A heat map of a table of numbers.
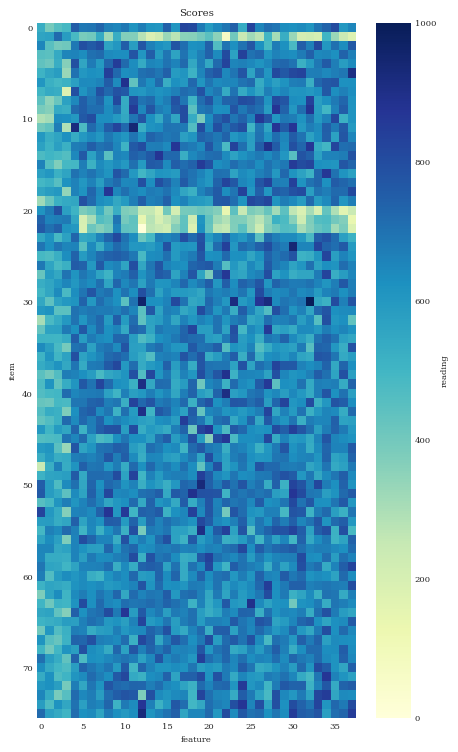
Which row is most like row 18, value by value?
5
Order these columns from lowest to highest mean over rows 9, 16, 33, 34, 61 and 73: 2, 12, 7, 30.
2, 12, 30, 7
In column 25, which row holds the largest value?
63
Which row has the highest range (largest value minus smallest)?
22
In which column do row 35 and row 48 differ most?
0
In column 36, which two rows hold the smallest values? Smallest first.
20, 1
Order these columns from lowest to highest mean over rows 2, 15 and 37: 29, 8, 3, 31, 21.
3, 21, 8, 29, 31
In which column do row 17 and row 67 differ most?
27
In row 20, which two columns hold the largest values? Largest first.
2, 1
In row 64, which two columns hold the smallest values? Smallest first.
3, 2
